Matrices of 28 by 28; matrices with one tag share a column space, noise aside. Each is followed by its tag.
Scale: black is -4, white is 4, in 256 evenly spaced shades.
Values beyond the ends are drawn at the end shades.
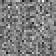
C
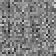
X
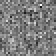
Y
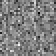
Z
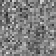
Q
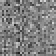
C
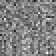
C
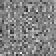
X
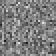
Y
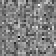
Q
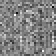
Y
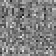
Q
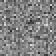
C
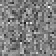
Y
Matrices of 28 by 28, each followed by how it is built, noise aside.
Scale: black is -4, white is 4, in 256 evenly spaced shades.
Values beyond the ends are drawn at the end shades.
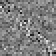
banded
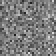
repeating rows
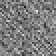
Toeplitz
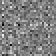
low rank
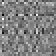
low rank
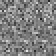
repeating columns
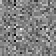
low rank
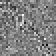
banded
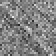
Toeplitz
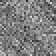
Toeplitz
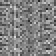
repeating rows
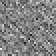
Toeplitz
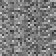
repeating rows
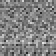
repeating columns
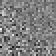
lower triangular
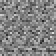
repeating columns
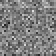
repeating columns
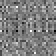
low rank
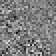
lower triangular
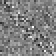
banded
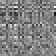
low rank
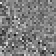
lower triangular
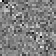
banded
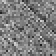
Toeplitz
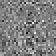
low rank
